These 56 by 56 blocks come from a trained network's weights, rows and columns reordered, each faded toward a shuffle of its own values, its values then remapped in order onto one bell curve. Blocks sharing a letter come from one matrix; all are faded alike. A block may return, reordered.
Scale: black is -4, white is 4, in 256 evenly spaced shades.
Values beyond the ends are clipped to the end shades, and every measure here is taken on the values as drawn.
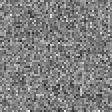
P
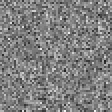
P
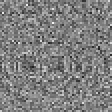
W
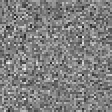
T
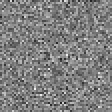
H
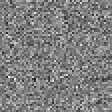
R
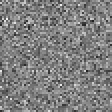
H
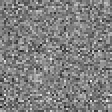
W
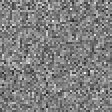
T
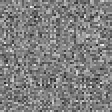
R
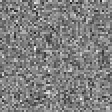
P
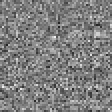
R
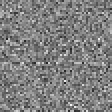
W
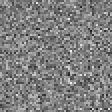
T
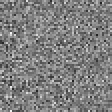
H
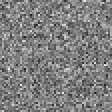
R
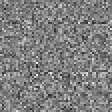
W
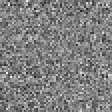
H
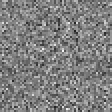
H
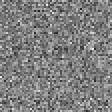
R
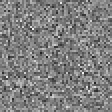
P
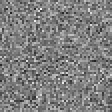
H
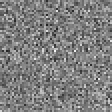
P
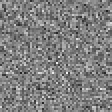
W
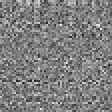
W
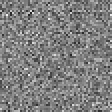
H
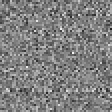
W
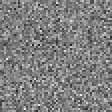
P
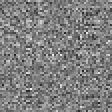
R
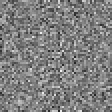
H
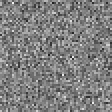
P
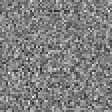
H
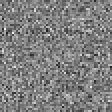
R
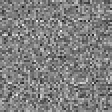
W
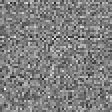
W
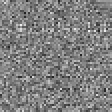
W
